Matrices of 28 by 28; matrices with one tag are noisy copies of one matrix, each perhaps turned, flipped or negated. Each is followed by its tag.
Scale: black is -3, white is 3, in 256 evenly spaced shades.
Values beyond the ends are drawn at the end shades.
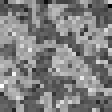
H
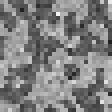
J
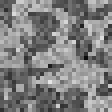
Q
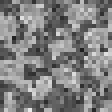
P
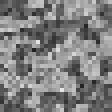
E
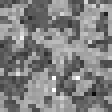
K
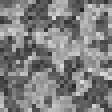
K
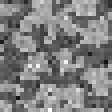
P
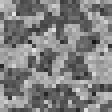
P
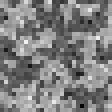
K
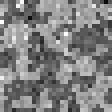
K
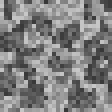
P
